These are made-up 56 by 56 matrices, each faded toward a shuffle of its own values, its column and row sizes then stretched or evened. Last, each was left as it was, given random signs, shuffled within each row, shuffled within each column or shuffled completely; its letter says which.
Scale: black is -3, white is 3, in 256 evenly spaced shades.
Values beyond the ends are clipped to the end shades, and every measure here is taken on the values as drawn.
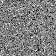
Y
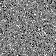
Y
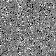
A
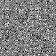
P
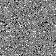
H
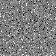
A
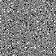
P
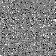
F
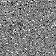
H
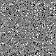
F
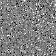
A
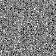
F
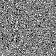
A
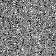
A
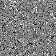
A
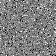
Y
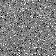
H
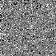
F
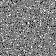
Y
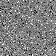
H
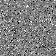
H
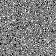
Y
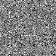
F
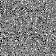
F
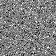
H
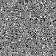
P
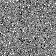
Y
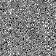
F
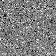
H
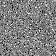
Y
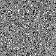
F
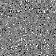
P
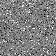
H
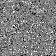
Y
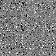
F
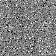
H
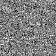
H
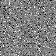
F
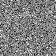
Y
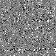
F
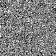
A
